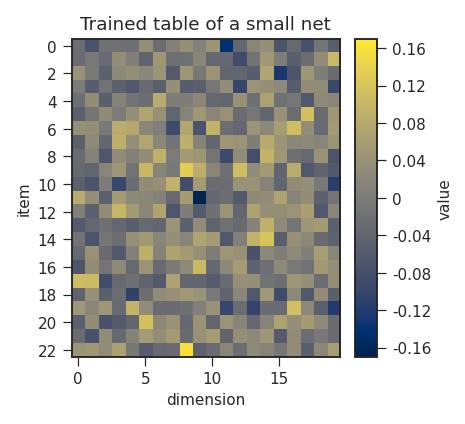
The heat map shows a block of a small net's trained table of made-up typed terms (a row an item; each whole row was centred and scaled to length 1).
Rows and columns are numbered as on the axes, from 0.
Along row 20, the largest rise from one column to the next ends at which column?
5
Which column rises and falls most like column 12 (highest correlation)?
9
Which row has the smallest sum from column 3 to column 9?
3
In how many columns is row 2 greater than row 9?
9
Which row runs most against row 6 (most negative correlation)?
10
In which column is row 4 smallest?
17
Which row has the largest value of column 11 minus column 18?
12
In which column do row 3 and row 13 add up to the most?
14
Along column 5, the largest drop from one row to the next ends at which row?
22
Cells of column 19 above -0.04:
14
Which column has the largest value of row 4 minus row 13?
6
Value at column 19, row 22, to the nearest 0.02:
0.06
